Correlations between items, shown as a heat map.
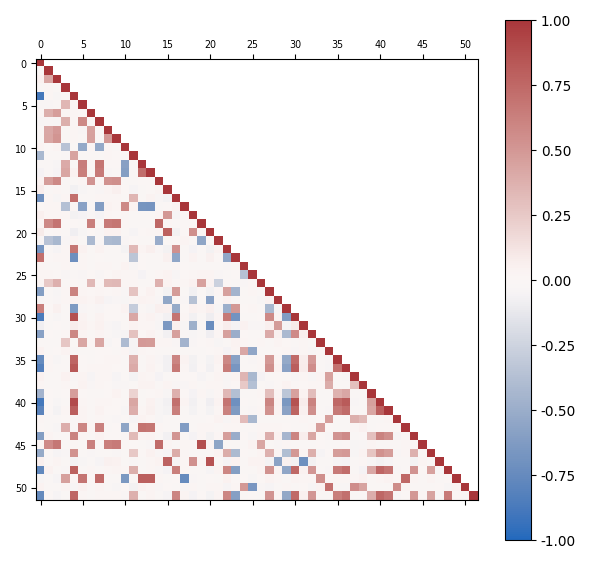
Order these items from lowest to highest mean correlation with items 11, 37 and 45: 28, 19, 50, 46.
28, 46, 50, 19
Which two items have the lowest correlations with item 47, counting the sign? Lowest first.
31, 28
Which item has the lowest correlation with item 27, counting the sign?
0
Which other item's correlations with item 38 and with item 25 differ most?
50
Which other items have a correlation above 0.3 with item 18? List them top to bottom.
15, 20, 47
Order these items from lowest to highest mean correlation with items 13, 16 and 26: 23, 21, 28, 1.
23, 21, 28, 1
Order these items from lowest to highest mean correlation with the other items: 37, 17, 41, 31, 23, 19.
23, 17, 31, 37, 19, 41
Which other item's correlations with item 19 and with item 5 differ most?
45
